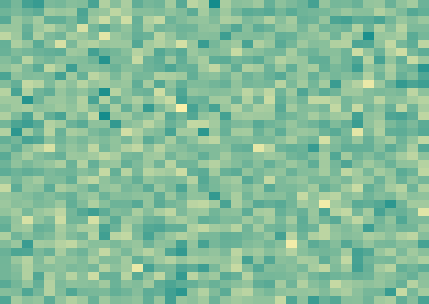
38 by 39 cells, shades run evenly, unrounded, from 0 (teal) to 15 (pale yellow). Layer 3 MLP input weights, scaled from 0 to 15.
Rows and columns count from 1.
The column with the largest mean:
12
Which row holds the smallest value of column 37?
11
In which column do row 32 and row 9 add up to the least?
33
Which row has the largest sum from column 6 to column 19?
6
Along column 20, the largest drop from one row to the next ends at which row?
14
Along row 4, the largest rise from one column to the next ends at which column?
8
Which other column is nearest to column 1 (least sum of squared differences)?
29
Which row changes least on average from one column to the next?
2
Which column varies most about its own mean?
10
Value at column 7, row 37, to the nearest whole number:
4
